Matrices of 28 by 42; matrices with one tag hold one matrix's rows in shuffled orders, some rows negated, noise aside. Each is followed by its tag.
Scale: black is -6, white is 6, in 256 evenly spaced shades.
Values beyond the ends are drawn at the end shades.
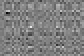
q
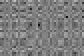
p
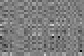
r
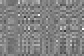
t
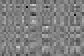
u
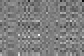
t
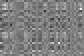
r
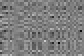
r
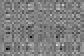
q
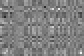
r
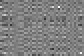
r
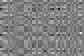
r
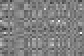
r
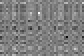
p
